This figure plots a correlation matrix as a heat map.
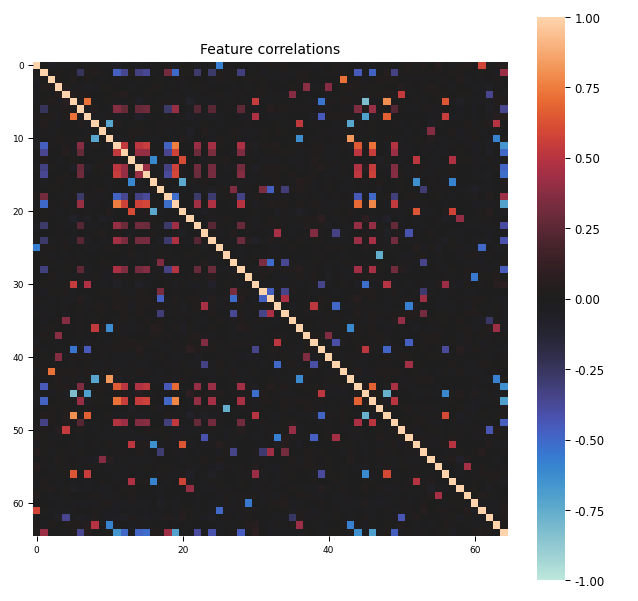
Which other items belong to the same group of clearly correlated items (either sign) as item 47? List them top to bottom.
26
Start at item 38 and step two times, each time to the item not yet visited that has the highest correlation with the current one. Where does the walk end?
23
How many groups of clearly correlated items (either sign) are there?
15
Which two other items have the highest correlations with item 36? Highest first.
8, 63
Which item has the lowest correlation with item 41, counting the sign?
33
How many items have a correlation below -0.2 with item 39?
5
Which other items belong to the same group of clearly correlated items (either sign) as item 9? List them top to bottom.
54
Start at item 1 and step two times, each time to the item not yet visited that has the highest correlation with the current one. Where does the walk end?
18
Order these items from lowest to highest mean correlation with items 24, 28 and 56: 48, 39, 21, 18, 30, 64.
64, 18, 39, 21, 30, 48
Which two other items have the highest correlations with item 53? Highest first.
32, 34
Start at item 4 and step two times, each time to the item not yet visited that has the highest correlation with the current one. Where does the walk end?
35
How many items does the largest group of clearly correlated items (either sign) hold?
15
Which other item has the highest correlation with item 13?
20
